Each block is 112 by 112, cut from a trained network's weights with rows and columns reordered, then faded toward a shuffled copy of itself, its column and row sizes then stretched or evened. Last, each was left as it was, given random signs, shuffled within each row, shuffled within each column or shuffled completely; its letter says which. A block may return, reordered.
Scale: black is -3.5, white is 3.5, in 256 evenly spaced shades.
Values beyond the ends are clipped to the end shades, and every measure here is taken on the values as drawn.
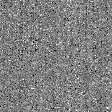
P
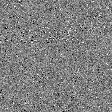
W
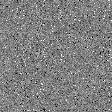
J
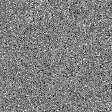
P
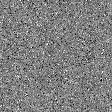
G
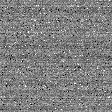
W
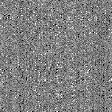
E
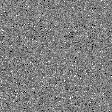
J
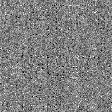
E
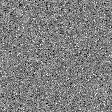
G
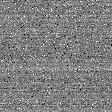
W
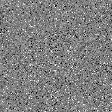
E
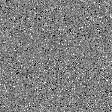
W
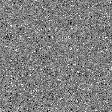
E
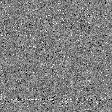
J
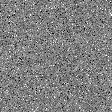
G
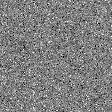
P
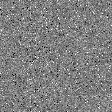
P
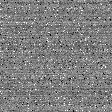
W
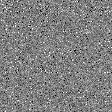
J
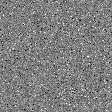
G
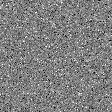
G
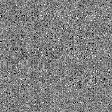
E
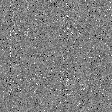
J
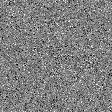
G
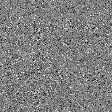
J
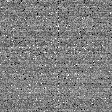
E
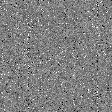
P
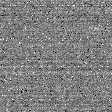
W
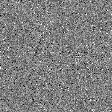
J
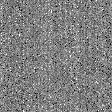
P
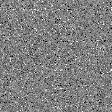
J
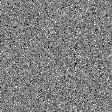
P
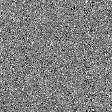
P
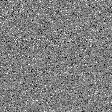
W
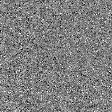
J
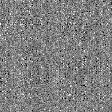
E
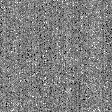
P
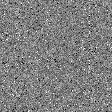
P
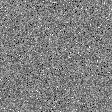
G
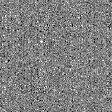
E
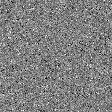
W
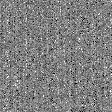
P
